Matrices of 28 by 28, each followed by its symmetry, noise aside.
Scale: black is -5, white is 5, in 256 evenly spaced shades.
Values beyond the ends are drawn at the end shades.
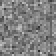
mirrored top to bottom.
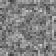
mirrored top to bottom.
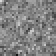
symmetric.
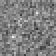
symmetric.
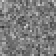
symmetric.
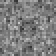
mirrored left to right.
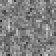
same after a half turn.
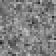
symmetric across the other diagonal.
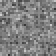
symmetric.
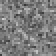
symmetric across the other diagonal.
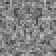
mirrored left to right.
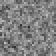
symmetric across the other diagonal.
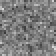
same after a half turn.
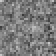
mirrored top to bottom.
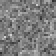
symmetric.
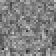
mirrored left to right.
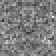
mirrored left to right.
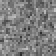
no symmetry.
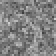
symmetric across the other diagonal.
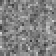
mirrored top to bottom.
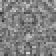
mirrored left to right.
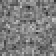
mirrored left to right.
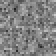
same after a half turn.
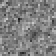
symmetric.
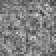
symmetric across the other diagonal.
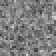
no symmetry.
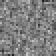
same after a half turn.
